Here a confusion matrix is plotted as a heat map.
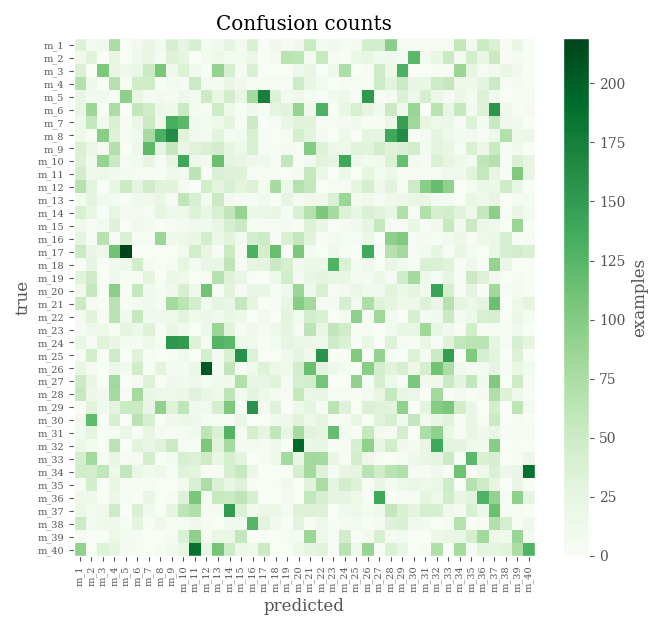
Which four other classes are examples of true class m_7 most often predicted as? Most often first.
m_29, m_9, m_10, m_30
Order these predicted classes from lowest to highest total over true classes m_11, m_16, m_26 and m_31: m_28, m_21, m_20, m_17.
m_17, m_28, m_20, m_21
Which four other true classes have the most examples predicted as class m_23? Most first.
m_18, m_31, m_14, m_29
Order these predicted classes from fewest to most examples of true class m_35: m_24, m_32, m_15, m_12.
m_32, m_15, m_24, m_12
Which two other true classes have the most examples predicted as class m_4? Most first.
m_17, m_20
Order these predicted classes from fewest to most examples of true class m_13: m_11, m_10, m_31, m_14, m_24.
m_14, m_31, m_11, m_10, m_24
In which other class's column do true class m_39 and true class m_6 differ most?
m_37
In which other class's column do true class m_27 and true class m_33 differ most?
m_30
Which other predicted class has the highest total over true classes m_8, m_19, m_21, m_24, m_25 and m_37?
m_9
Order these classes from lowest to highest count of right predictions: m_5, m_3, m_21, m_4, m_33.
m_33, m_4, m_21, m_5, m_3
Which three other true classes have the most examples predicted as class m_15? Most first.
m_25, m_14, m_27
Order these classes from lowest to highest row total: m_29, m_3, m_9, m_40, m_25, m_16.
m_16, m_3, m_9, m_25, m_40, m_29
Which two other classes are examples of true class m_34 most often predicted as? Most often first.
m_40, m_21
